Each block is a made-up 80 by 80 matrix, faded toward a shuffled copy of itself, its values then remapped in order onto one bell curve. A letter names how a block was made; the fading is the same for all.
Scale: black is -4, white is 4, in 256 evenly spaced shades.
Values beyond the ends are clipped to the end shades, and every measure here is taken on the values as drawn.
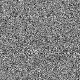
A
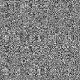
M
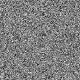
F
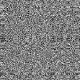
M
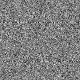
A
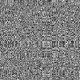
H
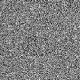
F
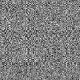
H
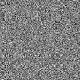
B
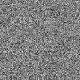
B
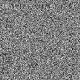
F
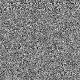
A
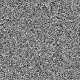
F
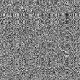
H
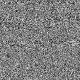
A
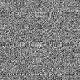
M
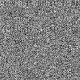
B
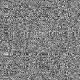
M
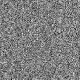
F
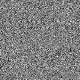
A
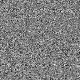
A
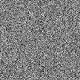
F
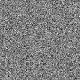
F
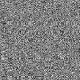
M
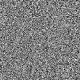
F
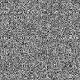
B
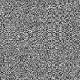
H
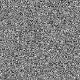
A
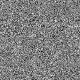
A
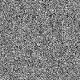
F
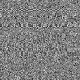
M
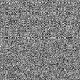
M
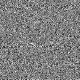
A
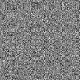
H
